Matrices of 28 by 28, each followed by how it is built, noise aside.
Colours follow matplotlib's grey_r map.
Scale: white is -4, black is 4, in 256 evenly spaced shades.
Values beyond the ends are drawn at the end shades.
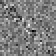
banded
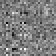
low rank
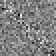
banded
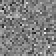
block diagonal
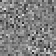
block diagonal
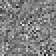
block diagonal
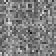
blocks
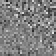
upper triangular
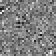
block diagonal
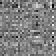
low rank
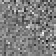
upper triangular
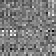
low rank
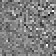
upper triangular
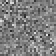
block diagonal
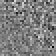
upper triangular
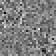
block diagonal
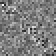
banded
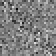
banded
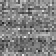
blocks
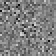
block diagonal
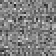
blocks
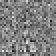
low rank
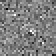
banded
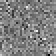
banded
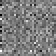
low rank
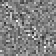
banded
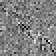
banded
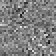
block diagonal
